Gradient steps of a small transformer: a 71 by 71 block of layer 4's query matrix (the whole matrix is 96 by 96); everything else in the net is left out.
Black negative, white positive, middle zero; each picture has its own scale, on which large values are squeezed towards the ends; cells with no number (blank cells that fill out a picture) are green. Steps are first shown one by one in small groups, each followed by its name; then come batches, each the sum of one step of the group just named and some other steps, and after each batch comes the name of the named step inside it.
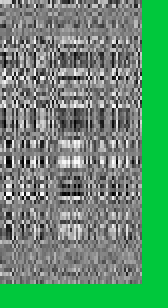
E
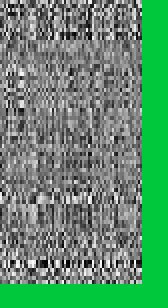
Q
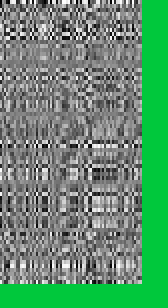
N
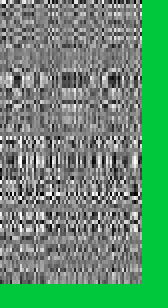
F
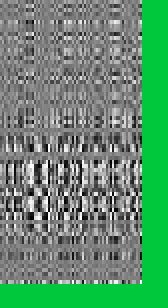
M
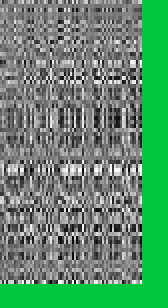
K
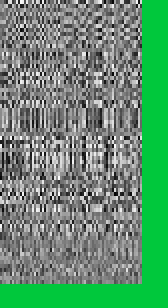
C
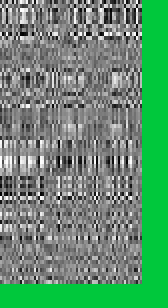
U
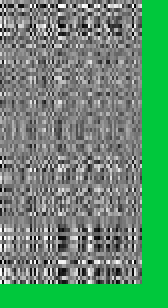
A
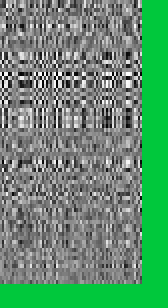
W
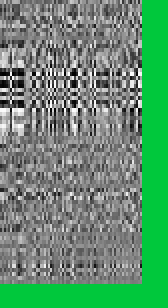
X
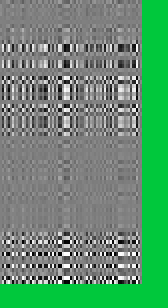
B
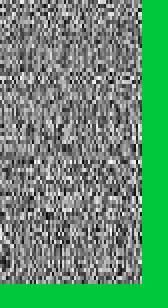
A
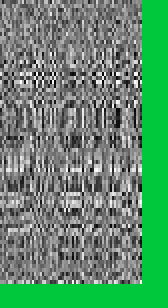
K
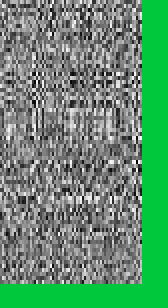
Q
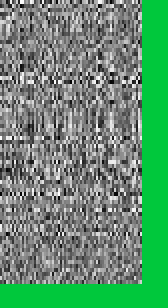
C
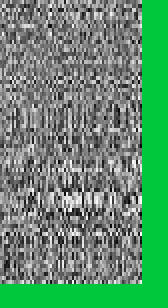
K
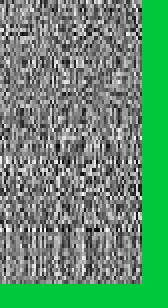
U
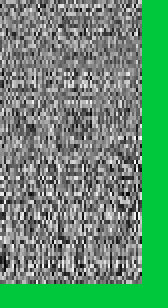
A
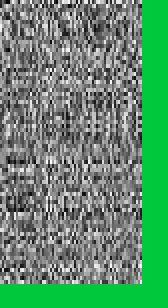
M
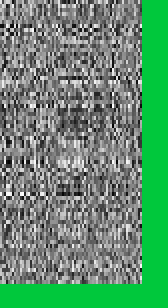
E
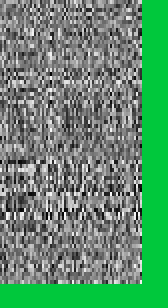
M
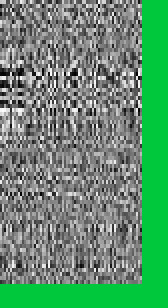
X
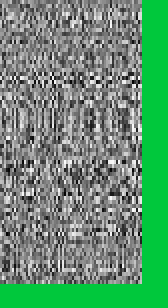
E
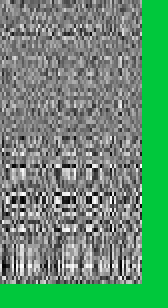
B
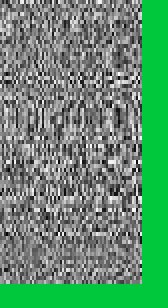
C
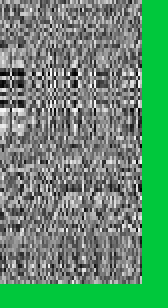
X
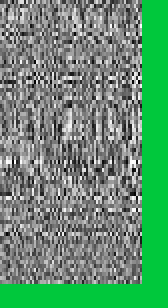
U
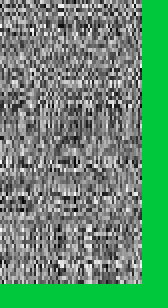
A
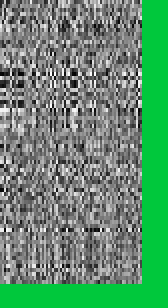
X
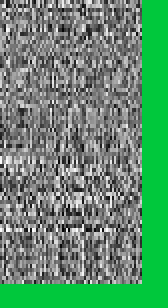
U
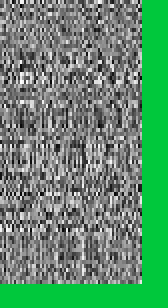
C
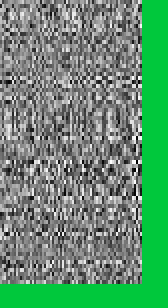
A
